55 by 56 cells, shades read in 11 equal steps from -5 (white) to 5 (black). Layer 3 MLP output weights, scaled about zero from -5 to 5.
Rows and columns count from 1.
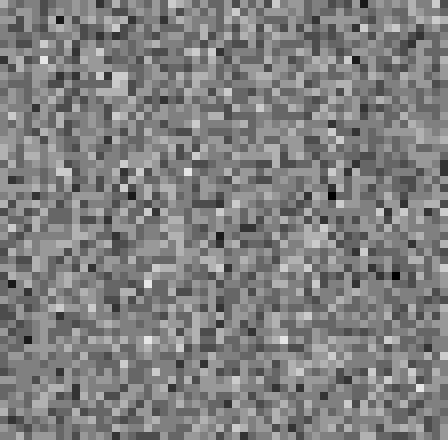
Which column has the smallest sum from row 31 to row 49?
36
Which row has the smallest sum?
43
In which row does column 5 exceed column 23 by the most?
14
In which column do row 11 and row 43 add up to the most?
4
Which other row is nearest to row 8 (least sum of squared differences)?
45
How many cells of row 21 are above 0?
26
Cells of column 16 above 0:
20
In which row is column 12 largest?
34
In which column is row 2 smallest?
30
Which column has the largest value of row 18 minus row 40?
39
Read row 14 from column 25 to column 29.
-1 1 1 1 2
